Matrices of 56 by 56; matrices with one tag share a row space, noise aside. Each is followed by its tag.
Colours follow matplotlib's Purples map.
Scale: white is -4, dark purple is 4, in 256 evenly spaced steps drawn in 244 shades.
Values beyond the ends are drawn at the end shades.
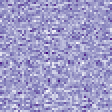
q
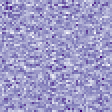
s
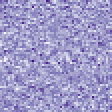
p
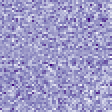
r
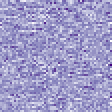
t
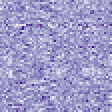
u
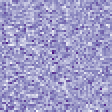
s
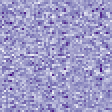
s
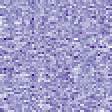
p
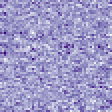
p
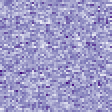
p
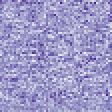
t
